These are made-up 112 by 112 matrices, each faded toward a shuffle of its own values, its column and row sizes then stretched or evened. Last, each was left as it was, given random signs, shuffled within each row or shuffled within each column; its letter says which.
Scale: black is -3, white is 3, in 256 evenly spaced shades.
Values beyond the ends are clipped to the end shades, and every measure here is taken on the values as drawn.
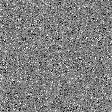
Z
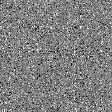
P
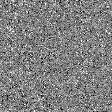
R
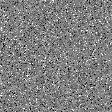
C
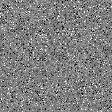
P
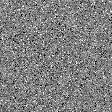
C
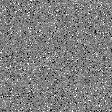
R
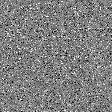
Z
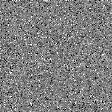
R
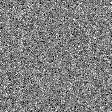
C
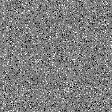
R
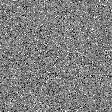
Z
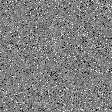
Z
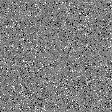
R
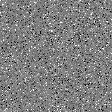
C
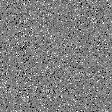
R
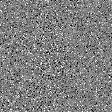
P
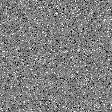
Z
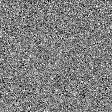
Z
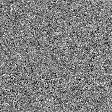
Z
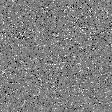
Z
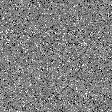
Z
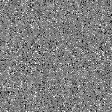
P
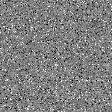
Z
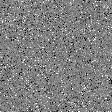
Z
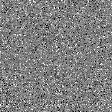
R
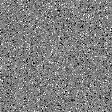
C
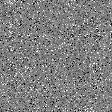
R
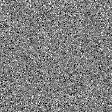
R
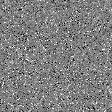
Z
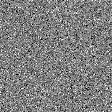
Z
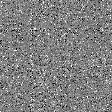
R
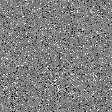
P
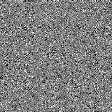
P
